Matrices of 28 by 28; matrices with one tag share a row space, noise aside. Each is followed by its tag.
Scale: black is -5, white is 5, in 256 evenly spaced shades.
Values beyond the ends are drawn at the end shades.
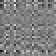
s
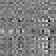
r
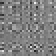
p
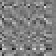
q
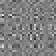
p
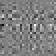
p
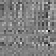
r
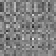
s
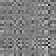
r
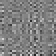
p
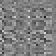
q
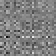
s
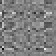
q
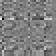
q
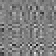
p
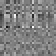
s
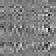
r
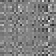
r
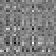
s
